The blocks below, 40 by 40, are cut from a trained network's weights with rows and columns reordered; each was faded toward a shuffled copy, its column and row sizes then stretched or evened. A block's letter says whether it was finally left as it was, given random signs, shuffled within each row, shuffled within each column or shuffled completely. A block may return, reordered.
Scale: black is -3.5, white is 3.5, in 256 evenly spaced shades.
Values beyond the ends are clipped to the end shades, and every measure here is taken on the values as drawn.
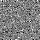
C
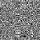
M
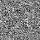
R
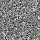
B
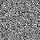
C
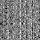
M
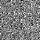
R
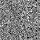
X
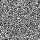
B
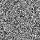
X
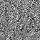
B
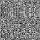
M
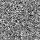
B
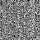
X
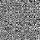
M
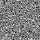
X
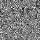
R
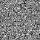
R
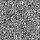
R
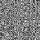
M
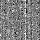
X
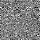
R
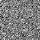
R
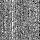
X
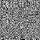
M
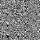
R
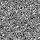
B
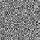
M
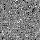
B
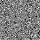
X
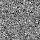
C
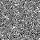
B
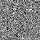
R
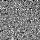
C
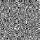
M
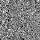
X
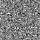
C
